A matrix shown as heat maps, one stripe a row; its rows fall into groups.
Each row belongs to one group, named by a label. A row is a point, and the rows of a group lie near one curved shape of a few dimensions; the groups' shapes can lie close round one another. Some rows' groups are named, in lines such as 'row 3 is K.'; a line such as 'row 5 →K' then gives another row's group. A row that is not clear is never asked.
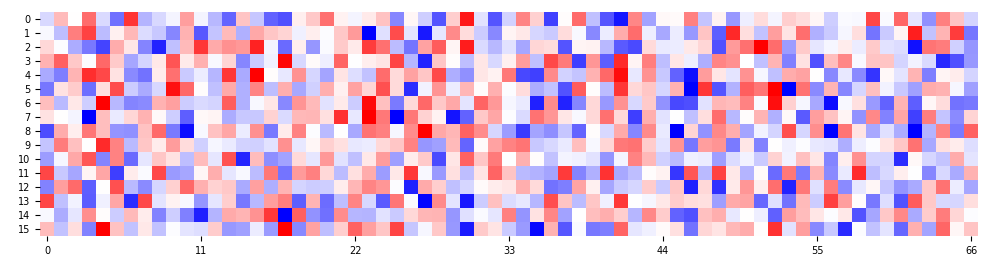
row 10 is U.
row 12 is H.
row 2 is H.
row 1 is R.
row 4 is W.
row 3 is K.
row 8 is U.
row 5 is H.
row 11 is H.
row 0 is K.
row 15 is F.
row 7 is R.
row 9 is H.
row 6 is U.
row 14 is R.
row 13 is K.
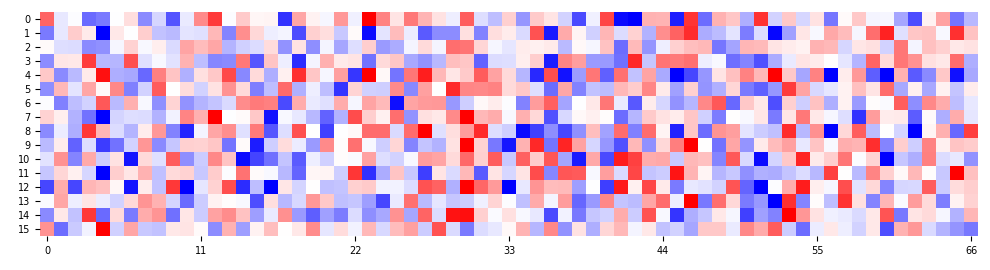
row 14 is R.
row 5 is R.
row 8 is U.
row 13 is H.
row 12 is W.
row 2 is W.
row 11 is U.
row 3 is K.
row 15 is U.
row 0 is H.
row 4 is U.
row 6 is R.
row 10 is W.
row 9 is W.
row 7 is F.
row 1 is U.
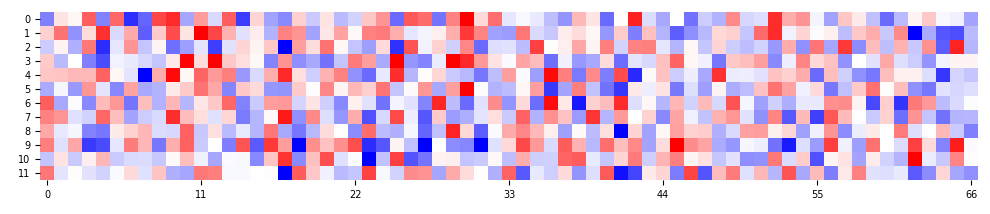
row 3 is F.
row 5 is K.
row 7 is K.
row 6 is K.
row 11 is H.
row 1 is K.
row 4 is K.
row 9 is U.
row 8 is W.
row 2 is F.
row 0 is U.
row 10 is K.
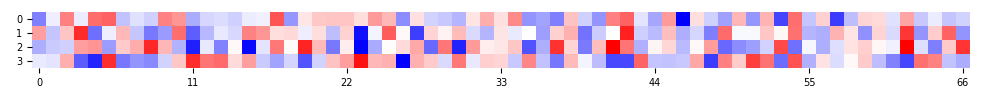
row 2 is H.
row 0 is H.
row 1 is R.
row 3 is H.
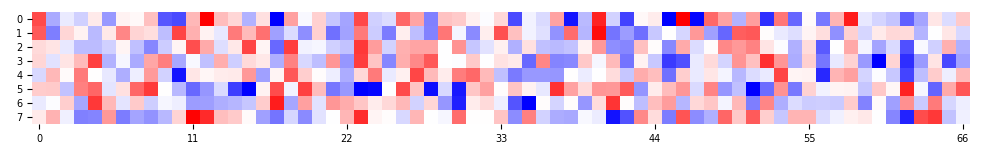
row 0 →H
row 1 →W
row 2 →H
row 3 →U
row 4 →U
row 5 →H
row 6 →F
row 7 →H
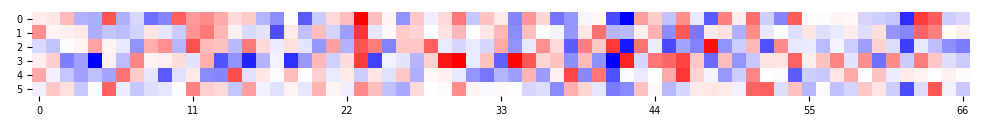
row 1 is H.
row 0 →H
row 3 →W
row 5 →H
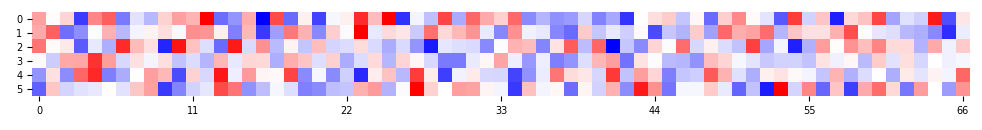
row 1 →K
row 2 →W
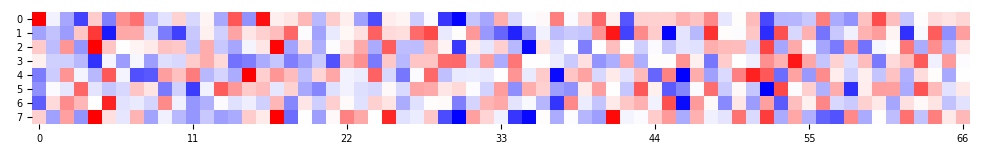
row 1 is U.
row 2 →F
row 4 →H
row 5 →R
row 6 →H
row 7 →F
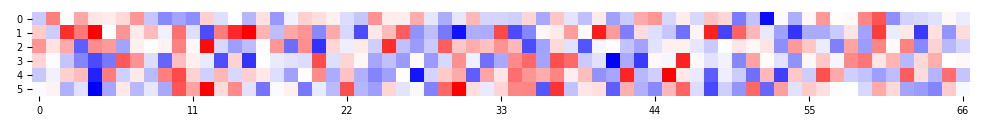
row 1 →W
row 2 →F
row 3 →W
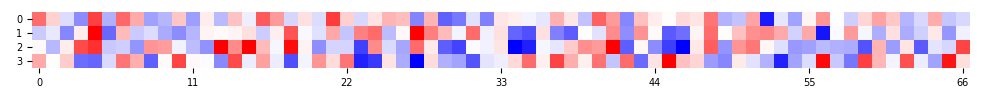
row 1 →U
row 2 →W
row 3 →U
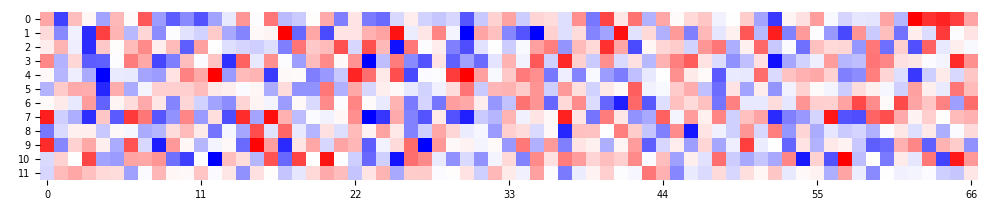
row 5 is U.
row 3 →U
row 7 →U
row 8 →H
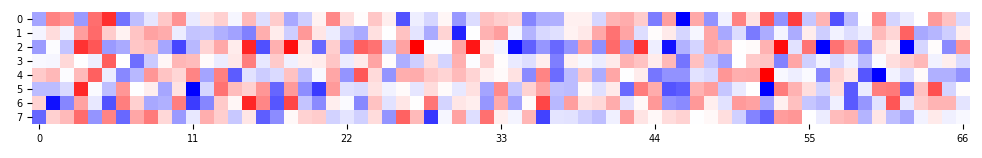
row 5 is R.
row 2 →U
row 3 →H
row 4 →U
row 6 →R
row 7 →U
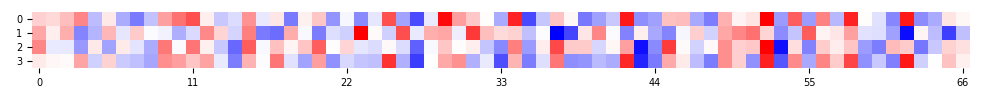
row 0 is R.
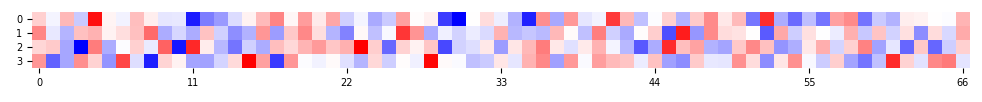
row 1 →H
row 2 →R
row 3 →R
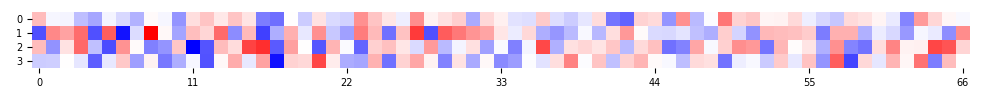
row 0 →H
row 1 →U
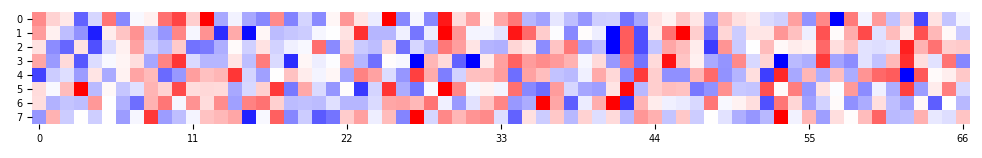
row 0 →F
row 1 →W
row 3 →U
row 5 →R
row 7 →R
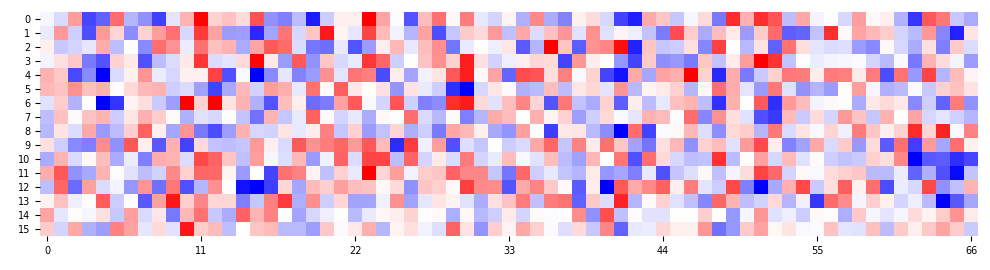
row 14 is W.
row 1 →R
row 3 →H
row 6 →F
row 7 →H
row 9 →R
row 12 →W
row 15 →W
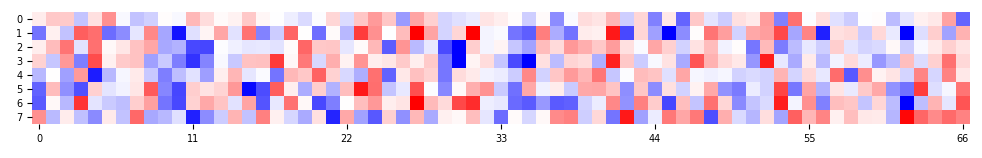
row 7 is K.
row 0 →H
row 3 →F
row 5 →R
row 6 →U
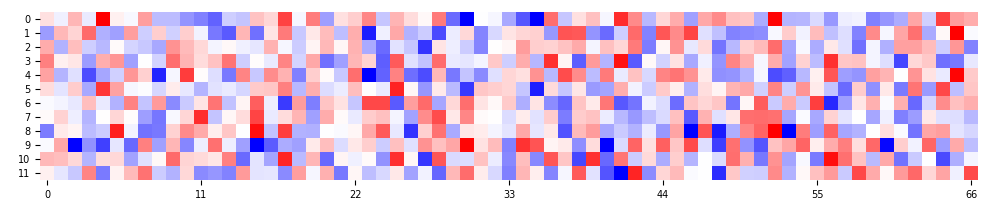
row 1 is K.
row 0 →F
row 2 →U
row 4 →U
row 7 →H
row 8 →H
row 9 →W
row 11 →K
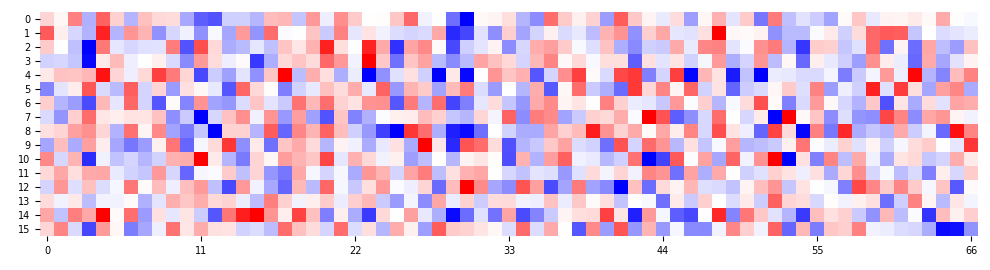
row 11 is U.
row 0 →F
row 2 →R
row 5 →K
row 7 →R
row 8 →F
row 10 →R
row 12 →K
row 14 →W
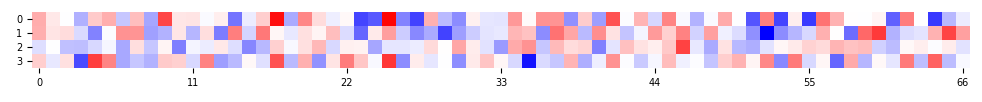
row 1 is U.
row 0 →K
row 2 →W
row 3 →F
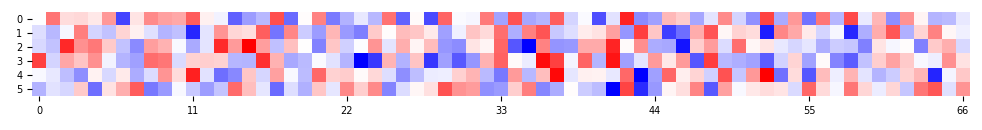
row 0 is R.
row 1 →R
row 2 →W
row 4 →R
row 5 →K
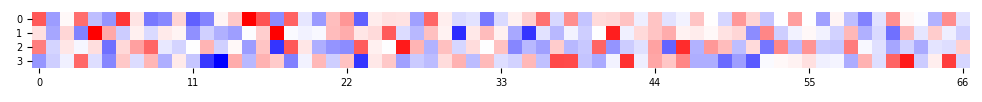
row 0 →R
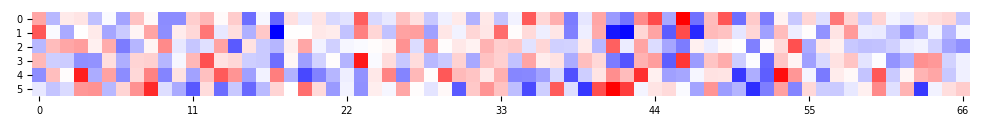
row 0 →H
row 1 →H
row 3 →H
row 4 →R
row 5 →H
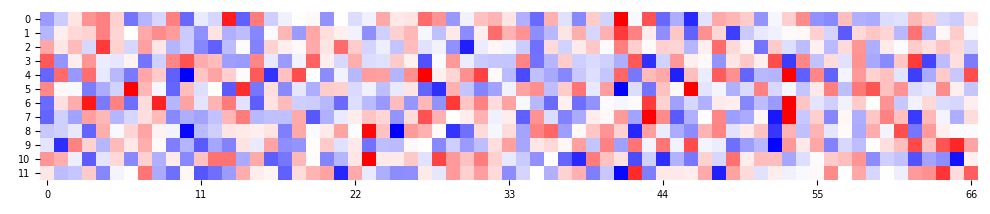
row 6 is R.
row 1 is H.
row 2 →F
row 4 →U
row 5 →W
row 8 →R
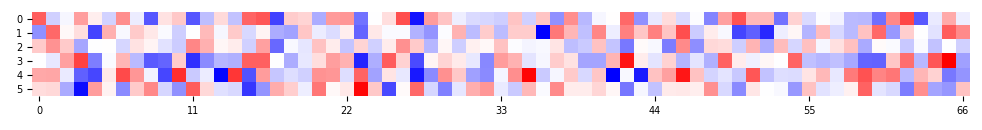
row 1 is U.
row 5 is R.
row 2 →H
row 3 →R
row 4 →W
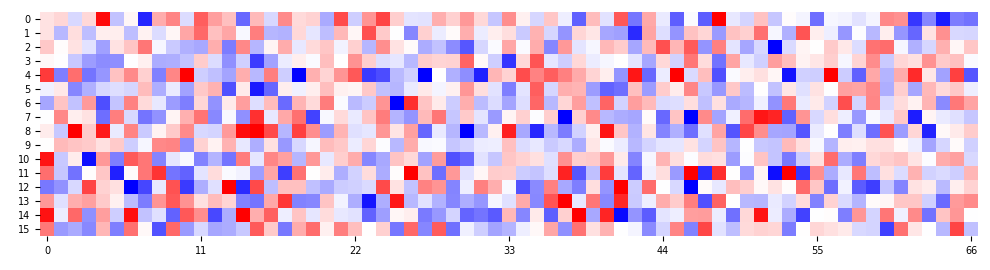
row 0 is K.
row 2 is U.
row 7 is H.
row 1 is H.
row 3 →W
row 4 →U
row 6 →F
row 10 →U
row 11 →H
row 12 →W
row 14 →W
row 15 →R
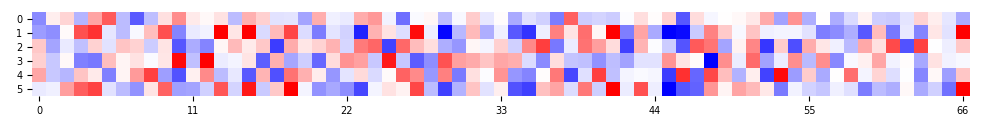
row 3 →F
